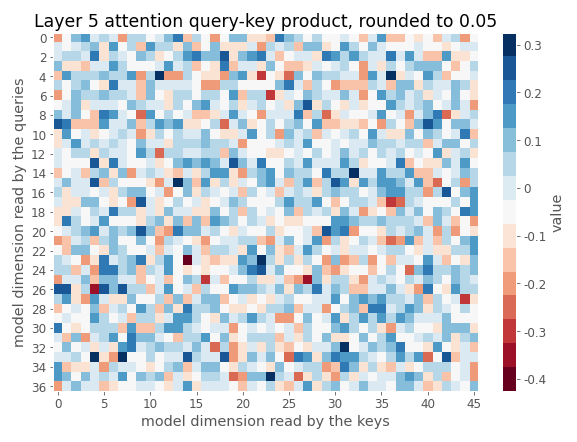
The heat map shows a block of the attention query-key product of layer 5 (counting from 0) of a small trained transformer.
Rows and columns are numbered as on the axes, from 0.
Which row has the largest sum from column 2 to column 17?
20
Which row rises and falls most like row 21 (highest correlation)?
17
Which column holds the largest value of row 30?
0
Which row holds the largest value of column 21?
24
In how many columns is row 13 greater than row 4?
24
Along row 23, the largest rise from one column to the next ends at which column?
15
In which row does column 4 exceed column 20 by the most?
33
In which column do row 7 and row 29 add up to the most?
27
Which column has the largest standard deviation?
4
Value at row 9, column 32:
-0.1
